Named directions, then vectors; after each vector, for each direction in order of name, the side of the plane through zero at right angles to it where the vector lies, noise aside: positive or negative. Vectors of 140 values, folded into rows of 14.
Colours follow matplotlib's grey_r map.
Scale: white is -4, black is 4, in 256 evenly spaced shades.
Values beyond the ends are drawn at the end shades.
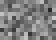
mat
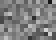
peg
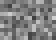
positive, positive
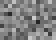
negative, negative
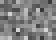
positive, positive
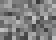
negative, negative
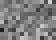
positive, negative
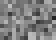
negative, negative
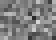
positive, positive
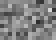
negative, negative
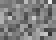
positive, negative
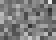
positive, negative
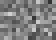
positive, positive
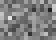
positive, negative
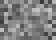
negative, positive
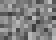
negative, negative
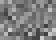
negative, positive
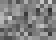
positive, negative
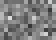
positive, negative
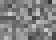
positive, positive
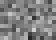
positive, positive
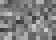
positive, positive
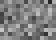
negative, positive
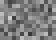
positive, negative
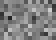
negative, positive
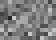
negative, positive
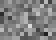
negative, positive
